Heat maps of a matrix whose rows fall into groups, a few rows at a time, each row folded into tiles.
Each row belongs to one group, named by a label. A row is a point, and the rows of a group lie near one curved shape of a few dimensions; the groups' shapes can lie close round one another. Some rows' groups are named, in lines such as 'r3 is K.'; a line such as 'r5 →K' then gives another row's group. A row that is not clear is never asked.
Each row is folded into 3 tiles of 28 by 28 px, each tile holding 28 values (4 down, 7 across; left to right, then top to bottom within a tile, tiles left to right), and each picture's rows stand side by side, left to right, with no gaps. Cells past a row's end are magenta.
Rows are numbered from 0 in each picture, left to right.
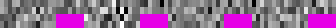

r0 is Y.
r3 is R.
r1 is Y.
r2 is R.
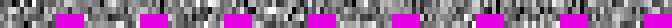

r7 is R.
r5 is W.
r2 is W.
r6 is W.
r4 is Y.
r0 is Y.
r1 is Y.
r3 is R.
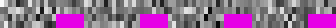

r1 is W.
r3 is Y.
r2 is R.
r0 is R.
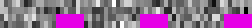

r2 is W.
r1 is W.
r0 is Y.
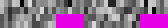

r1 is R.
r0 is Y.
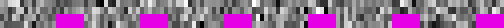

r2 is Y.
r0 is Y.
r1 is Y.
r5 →W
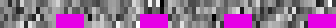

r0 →Y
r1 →W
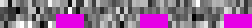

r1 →Y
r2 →Y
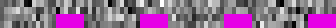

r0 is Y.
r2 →W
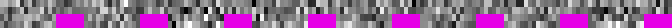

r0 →Y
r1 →Y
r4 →W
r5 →Y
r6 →Y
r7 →W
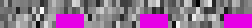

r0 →Y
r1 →W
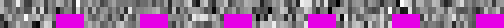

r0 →Y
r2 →R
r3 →W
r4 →R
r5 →Y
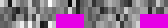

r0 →W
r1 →Y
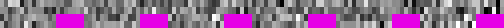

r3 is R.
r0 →Y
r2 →W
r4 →Y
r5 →W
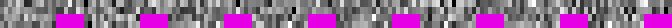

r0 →Y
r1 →R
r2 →W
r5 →Y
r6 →Y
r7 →W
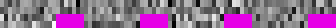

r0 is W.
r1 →W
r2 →R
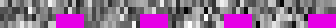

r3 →R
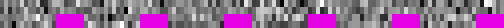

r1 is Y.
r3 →Y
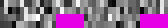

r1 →Y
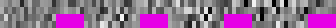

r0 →W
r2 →Y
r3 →Y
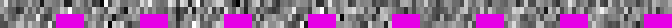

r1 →Y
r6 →Y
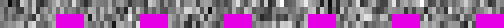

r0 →Y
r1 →R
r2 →Y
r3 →Y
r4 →R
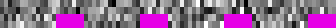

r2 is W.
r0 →W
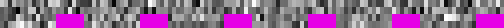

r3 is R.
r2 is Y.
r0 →W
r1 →R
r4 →Y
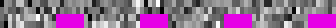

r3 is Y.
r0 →R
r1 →W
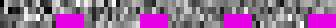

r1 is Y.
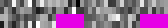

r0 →W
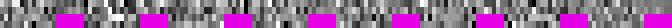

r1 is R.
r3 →Y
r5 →R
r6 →R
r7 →R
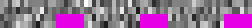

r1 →R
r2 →R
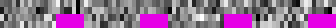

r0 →W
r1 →R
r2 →R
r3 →W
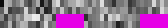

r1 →Y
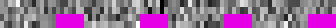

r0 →Y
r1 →W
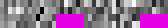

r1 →W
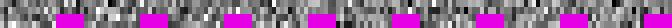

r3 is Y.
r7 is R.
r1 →R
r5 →W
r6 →Y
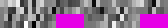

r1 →Y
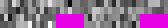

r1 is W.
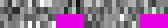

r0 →W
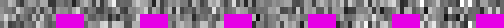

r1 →Y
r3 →R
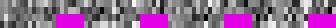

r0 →W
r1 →W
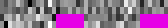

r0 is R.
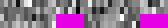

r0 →Y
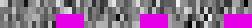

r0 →R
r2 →Y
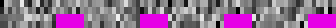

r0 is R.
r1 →Y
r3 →W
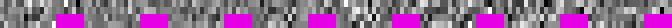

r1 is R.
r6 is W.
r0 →W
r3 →Y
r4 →Y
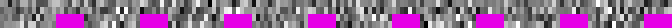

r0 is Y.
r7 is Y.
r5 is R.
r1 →Y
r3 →R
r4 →W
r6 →W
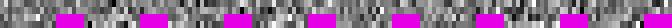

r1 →R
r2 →W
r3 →R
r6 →Y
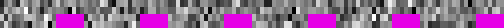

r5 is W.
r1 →R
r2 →Y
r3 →Y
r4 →W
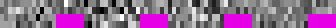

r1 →R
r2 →R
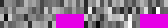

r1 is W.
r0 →R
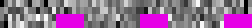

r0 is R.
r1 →Y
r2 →Y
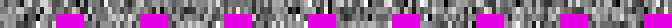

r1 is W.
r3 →W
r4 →Y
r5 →R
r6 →W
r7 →Y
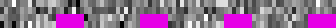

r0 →W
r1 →Y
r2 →W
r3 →Y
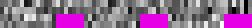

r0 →R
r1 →R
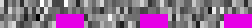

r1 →Y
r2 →R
